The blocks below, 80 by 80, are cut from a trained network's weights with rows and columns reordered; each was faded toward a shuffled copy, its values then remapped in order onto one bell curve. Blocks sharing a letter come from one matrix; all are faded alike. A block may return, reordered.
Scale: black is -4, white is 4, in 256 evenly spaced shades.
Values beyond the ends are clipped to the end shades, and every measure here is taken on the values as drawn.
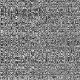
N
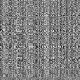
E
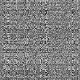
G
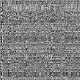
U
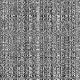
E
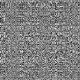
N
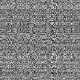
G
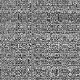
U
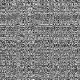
U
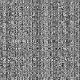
E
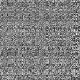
G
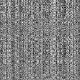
E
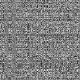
G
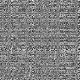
U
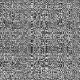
N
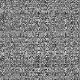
N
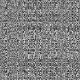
N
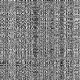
E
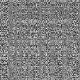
N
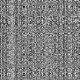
E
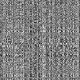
E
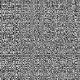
N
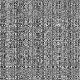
E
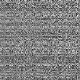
U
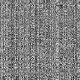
E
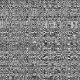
U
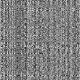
E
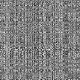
E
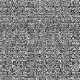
G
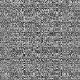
G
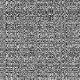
G
